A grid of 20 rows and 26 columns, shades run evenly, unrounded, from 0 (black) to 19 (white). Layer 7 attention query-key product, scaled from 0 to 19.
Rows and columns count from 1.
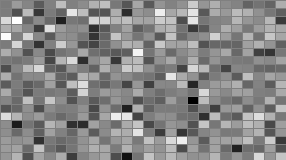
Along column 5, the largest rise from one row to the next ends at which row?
4
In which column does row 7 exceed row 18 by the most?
13
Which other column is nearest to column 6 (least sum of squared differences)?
26
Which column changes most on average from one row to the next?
12
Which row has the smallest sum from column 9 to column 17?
14
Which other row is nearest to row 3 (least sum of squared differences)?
19
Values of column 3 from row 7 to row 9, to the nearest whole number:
6 9 14
